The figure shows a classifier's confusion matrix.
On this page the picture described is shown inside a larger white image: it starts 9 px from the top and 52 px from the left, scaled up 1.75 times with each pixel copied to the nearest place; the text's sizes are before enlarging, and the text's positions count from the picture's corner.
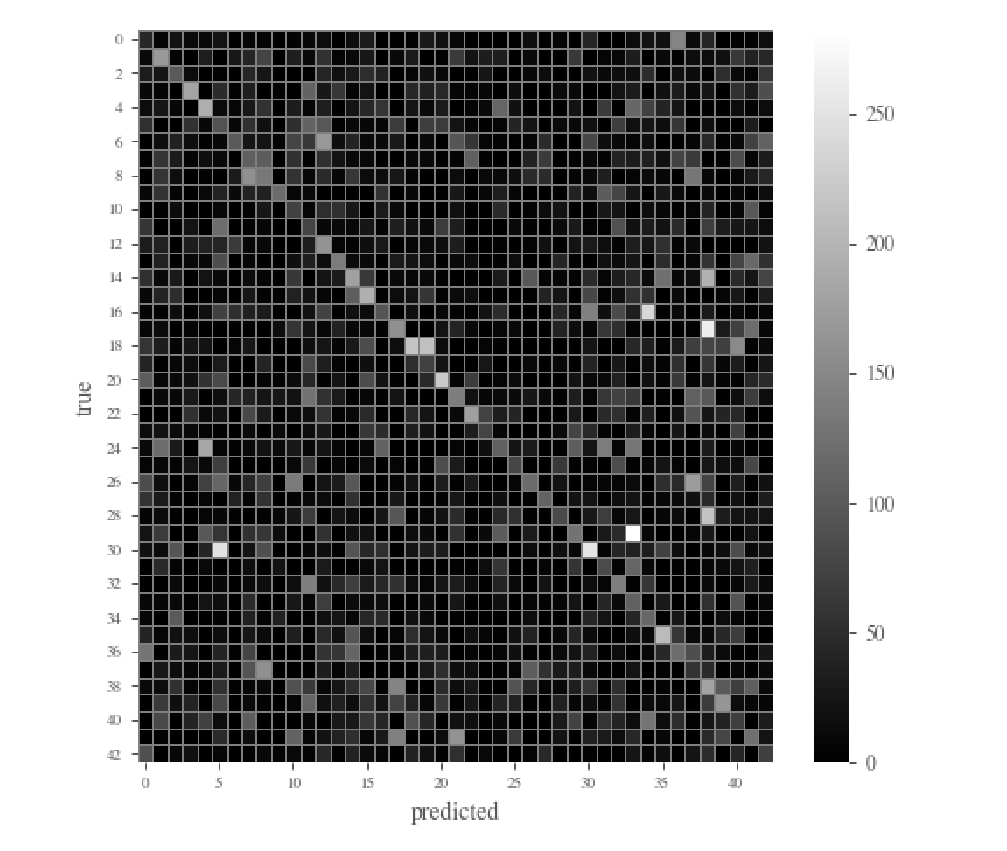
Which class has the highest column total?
38
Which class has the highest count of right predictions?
30
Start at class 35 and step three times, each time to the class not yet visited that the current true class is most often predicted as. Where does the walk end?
17
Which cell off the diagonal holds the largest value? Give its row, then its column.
29, 33
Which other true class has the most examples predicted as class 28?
25
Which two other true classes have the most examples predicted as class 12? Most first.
6, 5
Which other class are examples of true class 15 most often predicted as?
14
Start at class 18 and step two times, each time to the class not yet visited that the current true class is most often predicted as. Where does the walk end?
11
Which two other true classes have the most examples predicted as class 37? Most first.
26, 8
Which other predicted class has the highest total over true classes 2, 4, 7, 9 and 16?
34
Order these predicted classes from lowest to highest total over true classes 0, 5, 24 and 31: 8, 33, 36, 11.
8, 11, 36, 33
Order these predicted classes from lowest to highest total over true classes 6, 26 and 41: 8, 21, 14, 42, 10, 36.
36, 8, 42, 14, 21, 10
